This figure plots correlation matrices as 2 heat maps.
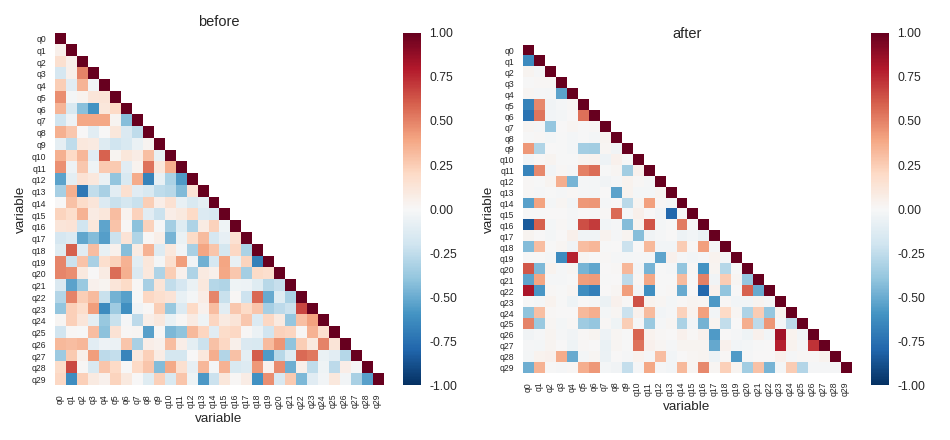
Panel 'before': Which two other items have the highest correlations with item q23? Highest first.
q22, q27
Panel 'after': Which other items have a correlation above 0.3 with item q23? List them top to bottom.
q10, q26, q27
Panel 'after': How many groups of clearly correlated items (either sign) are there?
5
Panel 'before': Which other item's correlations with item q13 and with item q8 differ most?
q11
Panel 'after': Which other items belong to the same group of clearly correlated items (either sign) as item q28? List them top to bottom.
q3, q4, q12, q19
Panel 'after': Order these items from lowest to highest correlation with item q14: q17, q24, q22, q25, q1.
q22, q25, q17, q24, q1
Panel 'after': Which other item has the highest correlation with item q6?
q16
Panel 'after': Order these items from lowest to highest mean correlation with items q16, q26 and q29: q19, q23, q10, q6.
q19, q10, q23, q6
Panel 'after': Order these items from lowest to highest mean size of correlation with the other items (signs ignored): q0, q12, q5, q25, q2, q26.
q2, q12, q26, q25, q5, q0
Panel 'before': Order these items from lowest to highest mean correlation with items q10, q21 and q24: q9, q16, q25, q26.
q16, q25, q9, q26
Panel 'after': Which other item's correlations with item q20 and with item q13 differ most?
q15
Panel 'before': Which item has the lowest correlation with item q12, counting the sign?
q8
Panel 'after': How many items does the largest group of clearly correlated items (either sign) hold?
15
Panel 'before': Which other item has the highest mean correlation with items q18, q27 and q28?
q1
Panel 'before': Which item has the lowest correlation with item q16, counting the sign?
q4
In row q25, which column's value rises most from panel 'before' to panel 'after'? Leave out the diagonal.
q0
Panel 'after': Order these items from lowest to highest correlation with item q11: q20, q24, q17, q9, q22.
q22, q20, q9, q17, q24
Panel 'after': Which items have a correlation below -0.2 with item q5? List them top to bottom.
q0, q9, q20, q22, q25
